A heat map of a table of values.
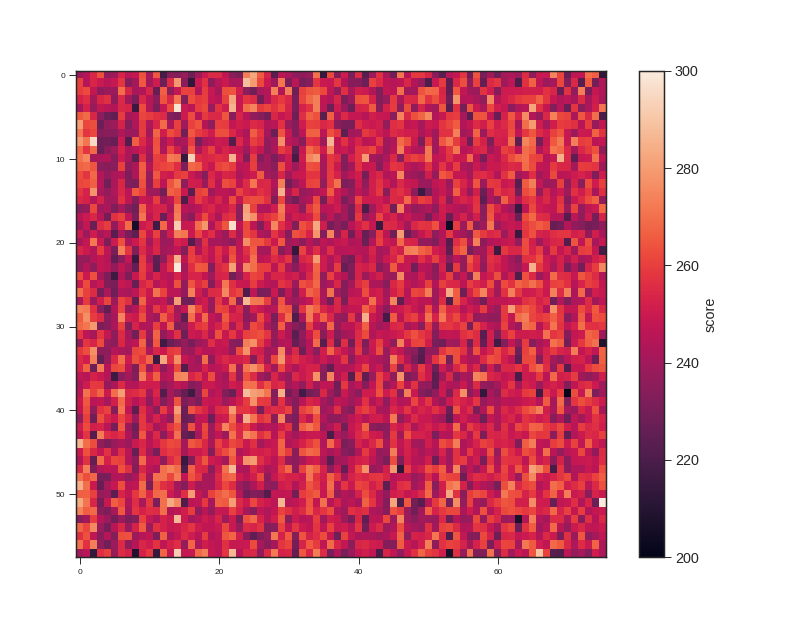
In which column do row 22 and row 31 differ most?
11
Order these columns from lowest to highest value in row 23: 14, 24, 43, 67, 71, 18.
43, 71, 67, 18, 24, 14
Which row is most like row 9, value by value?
56
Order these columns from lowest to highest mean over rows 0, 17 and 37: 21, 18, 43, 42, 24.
42, 21, 18, 43, 24
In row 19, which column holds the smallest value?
63
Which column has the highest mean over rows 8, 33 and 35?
29
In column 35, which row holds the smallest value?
0
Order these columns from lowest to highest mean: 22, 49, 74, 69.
49, 74, 69, 22
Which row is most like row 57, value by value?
18
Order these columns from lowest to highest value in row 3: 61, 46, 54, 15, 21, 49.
15, 46, 61, 21, 49, 54
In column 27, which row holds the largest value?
38
